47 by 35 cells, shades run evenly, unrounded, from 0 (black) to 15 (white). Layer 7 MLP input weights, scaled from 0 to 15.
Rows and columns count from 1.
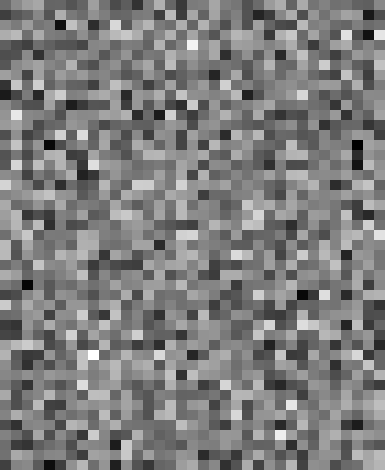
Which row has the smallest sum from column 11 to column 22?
47
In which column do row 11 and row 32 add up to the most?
11
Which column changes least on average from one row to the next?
29
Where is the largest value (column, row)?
9, 36
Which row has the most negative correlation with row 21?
2
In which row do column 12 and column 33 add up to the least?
15
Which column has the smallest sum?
5
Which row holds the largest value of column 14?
19
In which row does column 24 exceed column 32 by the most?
30
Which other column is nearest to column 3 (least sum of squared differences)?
7
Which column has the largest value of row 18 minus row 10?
1
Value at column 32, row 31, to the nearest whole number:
8
